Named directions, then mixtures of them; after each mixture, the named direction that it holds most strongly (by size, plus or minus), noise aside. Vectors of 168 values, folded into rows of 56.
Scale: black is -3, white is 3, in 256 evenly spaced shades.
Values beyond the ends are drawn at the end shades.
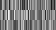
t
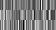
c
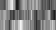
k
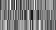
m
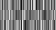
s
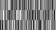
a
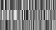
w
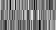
m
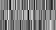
m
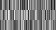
t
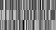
c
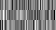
a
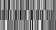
m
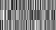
a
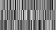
m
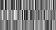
w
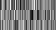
m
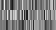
w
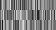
a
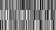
c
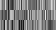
t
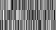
a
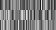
c
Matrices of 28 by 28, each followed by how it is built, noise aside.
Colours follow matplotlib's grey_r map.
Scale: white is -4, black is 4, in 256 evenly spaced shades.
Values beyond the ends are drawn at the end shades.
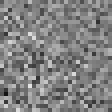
lower triangular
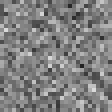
Toeplitz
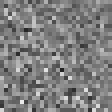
lower triangular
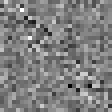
banded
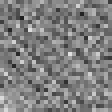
Toeplitz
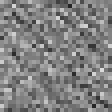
Toeplitz
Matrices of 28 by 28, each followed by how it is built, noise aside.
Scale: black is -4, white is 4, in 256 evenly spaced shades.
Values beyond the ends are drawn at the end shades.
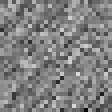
Hankel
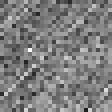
Hankel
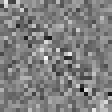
banded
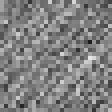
Hankel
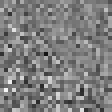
lower triangular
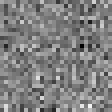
low rank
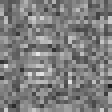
blocks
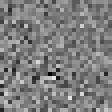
lower triangular
